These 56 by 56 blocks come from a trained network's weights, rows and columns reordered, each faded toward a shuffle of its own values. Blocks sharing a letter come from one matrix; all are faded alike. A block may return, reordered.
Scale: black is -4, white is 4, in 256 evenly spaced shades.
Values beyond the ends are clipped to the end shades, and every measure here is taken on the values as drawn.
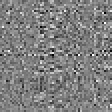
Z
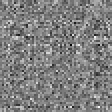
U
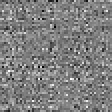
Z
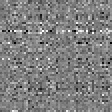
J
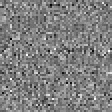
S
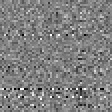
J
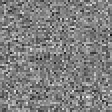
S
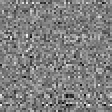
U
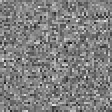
S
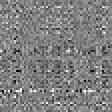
J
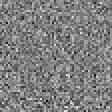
S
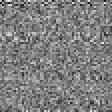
U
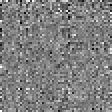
J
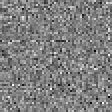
S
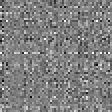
J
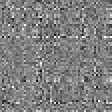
J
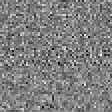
U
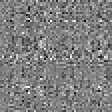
Z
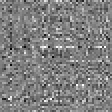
J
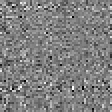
Z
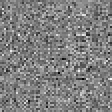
U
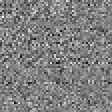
U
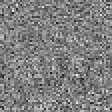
S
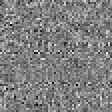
U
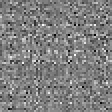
Z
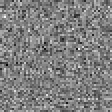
S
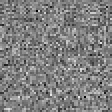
S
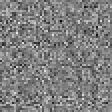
S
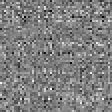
Z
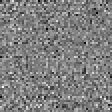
U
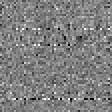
J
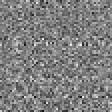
U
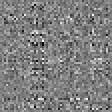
J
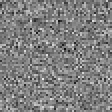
S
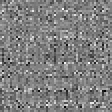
Z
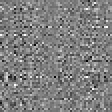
Z
